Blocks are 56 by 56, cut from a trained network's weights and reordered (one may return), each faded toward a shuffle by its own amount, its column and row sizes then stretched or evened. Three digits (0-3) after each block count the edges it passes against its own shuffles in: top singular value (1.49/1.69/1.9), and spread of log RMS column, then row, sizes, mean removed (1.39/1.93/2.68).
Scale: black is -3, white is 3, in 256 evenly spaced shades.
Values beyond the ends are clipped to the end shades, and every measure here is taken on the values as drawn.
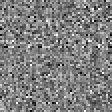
0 0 2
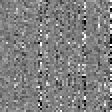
1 3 0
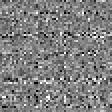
3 2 3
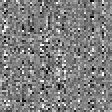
1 3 1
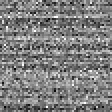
3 0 1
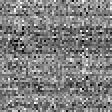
2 2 1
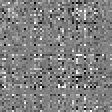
0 3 3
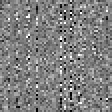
1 3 0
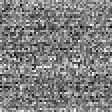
1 1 1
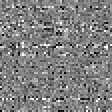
1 1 3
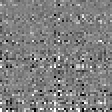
2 2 3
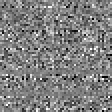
0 0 3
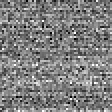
2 1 1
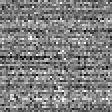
3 1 2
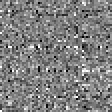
2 2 2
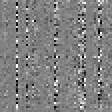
1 3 1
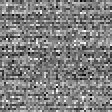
3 2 0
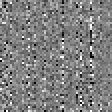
2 3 0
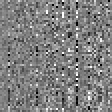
3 3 0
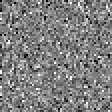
0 1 0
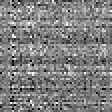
3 3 1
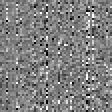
2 3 0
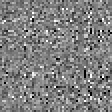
1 2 2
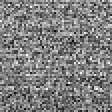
0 0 0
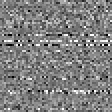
3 0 3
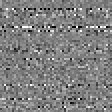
2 0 3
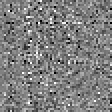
1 2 1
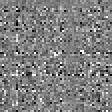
1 2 3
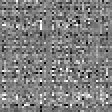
2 3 2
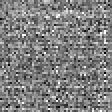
1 2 0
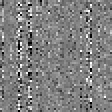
3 3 0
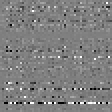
3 1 3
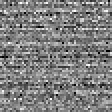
3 0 2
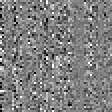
0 3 0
